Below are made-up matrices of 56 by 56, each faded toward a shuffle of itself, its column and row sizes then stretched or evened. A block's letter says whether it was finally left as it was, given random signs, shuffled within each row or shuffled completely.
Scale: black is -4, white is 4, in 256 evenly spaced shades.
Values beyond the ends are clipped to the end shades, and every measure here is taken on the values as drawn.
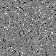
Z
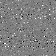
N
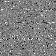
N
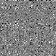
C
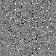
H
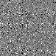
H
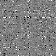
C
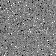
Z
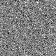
Z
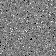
Z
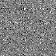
H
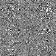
H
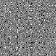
C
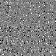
C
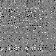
C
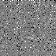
C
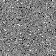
N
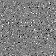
N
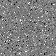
Z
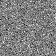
Z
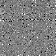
C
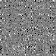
C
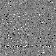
H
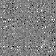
C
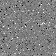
Z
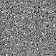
N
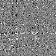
H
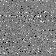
N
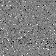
N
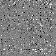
H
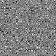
C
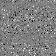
N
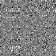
C
